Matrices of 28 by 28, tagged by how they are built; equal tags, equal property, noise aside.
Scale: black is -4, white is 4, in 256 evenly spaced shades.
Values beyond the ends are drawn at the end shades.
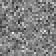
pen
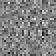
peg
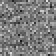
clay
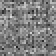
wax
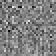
peg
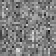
peg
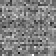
wax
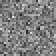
pen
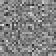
peg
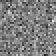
pen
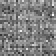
wax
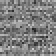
wax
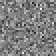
clay
